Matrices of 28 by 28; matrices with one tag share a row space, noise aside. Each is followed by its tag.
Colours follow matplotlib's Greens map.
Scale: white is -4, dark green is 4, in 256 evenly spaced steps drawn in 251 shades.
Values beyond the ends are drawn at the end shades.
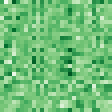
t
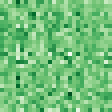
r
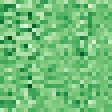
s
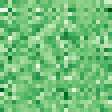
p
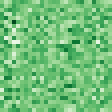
t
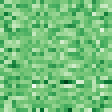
t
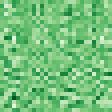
t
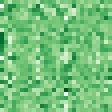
p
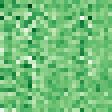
s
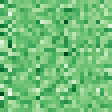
p
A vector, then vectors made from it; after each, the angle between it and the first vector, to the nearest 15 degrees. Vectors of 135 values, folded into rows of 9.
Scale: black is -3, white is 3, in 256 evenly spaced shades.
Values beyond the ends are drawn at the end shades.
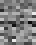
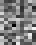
60 degrees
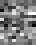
45 degrees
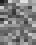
105 degrees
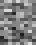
120 degrees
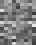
150 degrees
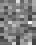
135 degrees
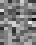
135 degrees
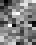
75 degrees
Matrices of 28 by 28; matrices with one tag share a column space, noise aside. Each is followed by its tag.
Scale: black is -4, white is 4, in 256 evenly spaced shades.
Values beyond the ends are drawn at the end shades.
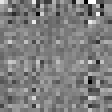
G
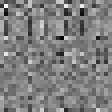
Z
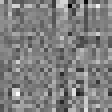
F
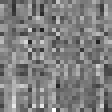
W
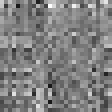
F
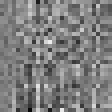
W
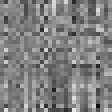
W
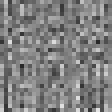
W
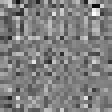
Z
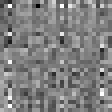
F
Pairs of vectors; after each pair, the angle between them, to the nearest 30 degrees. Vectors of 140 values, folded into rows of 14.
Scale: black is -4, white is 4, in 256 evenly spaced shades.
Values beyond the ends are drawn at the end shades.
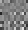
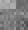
60 degrees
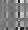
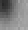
90 degrees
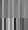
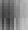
120 degrees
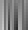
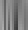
30 degrees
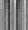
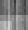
120 degrees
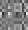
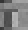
90 degrees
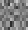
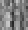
60 degrees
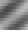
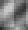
150 degrees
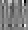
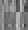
120 degrees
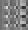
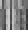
90 degrees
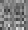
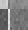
90 degrees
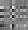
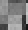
90 degrees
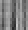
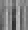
60 degrees
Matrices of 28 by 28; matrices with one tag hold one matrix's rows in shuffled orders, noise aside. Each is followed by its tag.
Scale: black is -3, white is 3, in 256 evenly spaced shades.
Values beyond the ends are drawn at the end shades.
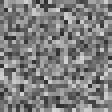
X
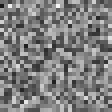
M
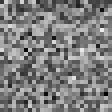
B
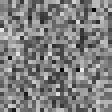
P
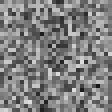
P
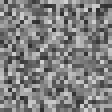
M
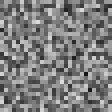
M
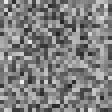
P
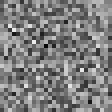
P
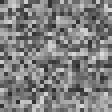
B
